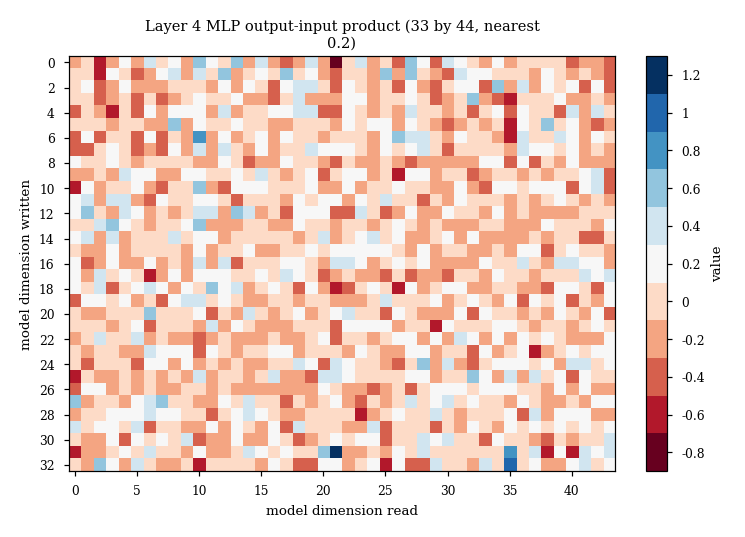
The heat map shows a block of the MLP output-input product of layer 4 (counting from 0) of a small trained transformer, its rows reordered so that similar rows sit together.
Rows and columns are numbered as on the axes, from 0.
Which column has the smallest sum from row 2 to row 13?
35
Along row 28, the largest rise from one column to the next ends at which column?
37
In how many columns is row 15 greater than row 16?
12
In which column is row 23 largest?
6
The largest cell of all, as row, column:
31, 21
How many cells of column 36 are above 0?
12
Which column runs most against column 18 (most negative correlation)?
29
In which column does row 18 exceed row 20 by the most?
11
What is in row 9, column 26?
-0.6
